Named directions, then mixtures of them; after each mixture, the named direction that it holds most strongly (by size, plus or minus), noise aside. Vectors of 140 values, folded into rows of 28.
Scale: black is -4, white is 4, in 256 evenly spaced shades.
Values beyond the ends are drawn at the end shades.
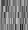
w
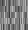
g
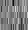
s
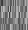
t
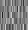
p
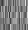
t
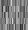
w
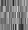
s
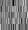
s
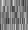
g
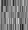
w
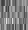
w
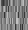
w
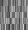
g
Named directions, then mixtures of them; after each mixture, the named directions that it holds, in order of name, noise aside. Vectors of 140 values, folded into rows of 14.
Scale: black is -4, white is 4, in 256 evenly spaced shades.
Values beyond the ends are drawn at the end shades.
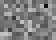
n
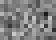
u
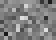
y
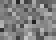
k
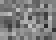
n, u.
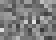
k, u, y.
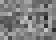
n, u, y.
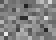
y.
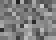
k.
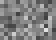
k, u, y.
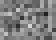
n, u, y.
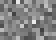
k.
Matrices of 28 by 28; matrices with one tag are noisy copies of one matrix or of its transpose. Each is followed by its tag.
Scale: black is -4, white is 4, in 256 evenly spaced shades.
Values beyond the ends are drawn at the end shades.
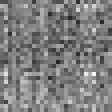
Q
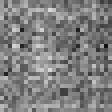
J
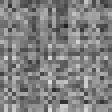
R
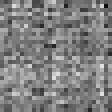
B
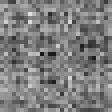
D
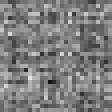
D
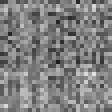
Q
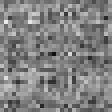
D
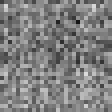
Q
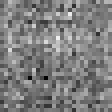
J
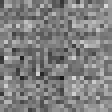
Q
